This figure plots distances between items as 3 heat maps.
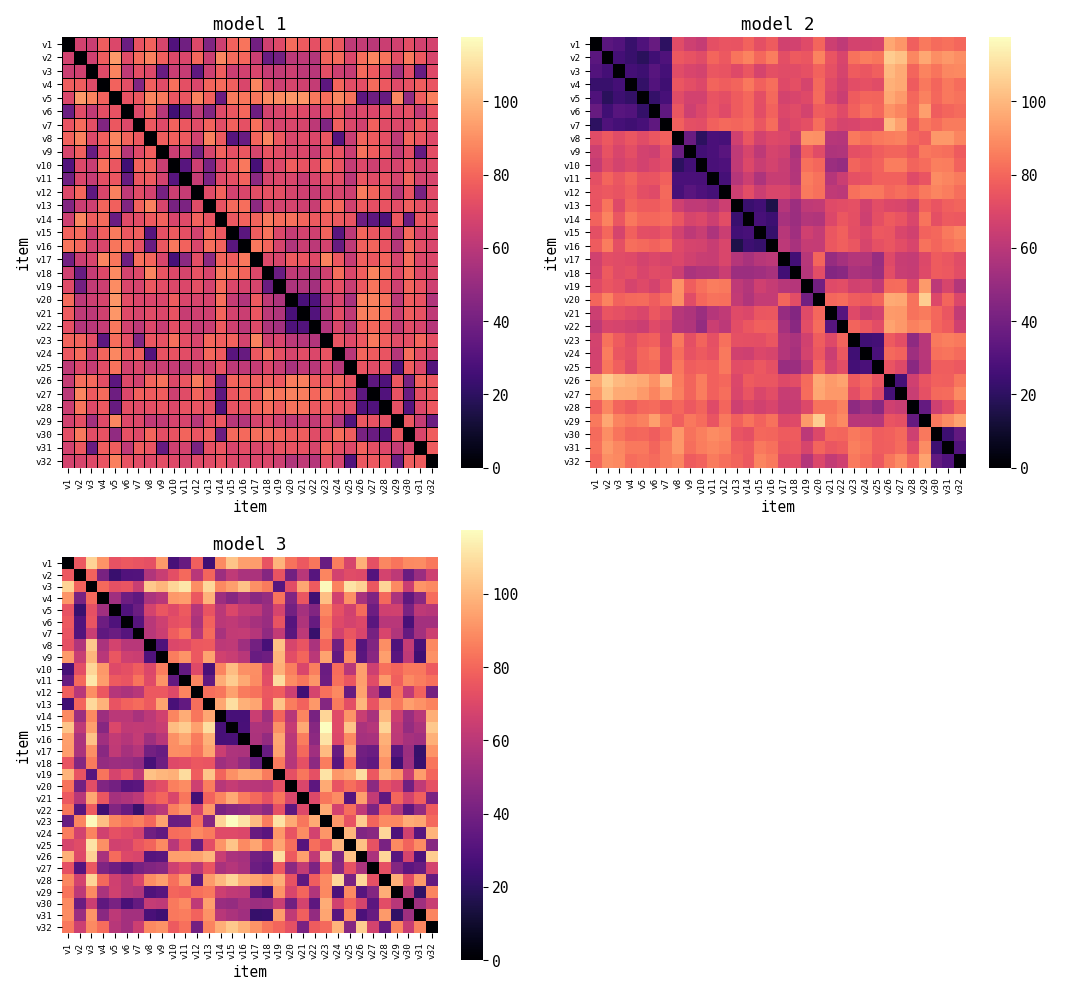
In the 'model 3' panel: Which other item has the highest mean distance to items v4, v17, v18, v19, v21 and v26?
v23
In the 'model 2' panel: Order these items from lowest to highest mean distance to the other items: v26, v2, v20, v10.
v10, v2, v20, v26
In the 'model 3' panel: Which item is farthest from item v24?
v28
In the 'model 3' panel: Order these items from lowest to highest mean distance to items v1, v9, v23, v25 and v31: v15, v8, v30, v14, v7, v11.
v8, v11, v7, v30, v14, v15
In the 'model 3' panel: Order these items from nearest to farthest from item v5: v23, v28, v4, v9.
v4, v28, v9, v23
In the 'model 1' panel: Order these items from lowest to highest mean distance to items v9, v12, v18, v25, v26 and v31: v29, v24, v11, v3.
v3, v29, v11, v24
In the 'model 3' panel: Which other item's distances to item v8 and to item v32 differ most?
v26
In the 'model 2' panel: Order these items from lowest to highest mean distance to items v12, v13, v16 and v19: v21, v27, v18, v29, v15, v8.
v15, v18, v8, v21, v27, v29
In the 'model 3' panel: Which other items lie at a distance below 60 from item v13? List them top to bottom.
v1, v10, v11, v23
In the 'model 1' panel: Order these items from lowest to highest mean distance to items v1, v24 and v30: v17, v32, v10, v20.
v10, v17, v32, v20
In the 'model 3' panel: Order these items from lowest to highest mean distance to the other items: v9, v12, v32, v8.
v8, v9, v12, v32
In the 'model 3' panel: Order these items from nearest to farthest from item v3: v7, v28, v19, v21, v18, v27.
v19, v7, v27, v18, v21, v28
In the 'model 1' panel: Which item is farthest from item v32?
v5
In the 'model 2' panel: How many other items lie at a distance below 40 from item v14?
3
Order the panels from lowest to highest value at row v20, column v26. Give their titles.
model 3, model 1, model 2
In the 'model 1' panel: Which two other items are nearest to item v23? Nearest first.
v4, v7
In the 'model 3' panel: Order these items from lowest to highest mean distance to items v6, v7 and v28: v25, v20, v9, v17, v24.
v20, v25, v17, v9, v24
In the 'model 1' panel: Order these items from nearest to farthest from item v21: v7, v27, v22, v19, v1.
v22, v19, v7, v1, v27
